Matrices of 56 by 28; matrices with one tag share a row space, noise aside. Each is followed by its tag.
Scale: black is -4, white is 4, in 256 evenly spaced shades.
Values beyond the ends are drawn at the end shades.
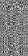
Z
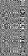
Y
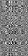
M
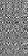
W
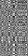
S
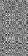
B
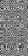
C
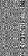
Y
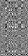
M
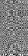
Z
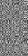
W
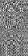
Z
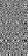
W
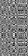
S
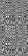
B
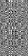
M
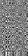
B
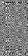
B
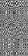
Z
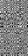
C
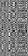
S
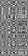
S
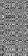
B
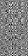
M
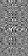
M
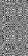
B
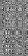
B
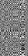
Y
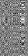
Y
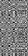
S
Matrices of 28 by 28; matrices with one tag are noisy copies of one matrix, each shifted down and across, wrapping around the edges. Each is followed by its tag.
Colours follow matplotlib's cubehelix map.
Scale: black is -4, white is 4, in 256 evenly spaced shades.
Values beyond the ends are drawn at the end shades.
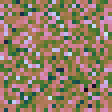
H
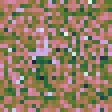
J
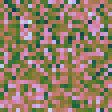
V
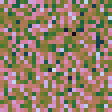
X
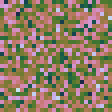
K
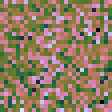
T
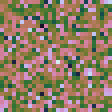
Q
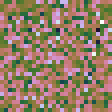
T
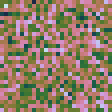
V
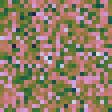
H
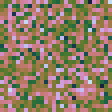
Q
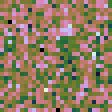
J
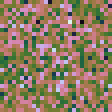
Q
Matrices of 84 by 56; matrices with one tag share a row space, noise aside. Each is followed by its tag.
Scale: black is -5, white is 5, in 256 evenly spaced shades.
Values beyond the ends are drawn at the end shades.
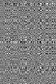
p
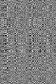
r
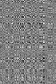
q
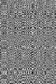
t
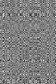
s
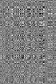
q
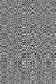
t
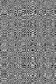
t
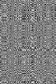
t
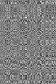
p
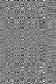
q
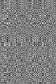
r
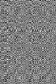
r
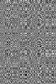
p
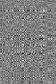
q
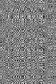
q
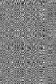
q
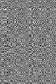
r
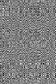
s
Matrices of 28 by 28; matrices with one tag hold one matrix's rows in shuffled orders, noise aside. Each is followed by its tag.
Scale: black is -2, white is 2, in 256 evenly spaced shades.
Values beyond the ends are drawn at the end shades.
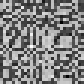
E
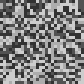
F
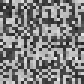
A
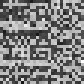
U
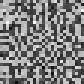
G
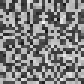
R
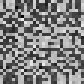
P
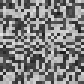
F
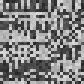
U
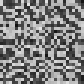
F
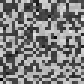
P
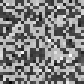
F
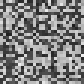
P
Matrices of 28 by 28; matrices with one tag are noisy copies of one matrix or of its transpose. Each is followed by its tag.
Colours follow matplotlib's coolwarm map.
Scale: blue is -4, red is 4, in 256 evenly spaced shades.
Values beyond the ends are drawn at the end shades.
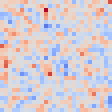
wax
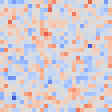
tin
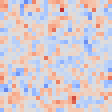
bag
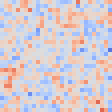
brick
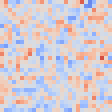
bag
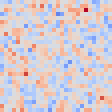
brick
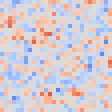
tin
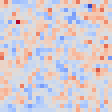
bag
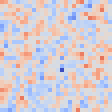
bag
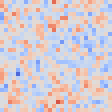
bag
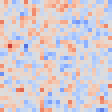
wax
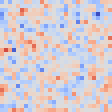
tin
